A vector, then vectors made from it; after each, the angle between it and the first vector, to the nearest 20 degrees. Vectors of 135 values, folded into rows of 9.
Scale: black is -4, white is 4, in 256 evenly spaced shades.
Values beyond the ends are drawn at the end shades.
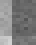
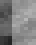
160 degrees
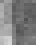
20 degrees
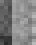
160 degrees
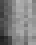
160 degrees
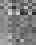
60 degrees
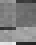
80 degrees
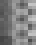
140 degrees
